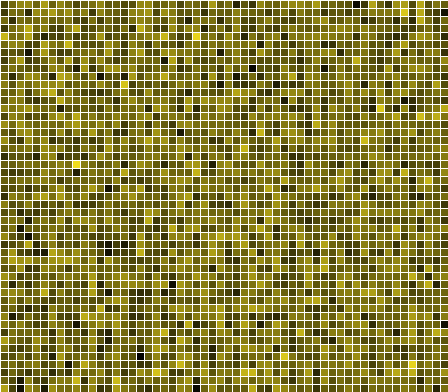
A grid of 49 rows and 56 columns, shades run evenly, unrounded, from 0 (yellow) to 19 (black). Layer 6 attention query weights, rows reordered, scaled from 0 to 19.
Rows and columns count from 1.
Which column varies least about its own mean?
44
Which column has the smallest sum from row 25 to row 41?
31
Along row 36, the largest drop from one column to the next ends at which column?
23
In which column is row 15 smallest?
53
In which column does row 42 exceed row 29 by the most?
50
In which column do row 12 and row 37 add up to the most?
14
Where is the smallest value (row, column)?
21, 10
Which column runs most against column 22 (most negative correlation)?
20
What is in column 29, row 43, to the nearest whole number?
10
